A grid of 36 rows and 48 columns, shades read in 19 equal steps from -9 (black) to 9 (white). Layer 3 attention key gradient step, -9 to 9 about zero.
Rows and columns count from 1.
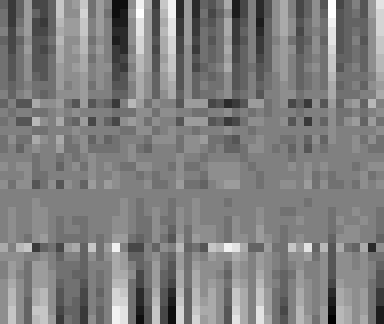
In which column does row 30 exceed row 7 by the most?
15
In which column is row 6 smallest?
16
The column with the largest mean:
42
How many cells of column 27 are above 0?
13
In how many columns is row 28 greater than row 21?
22
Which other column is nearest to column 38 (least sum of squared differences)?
43
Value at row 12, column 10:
-3
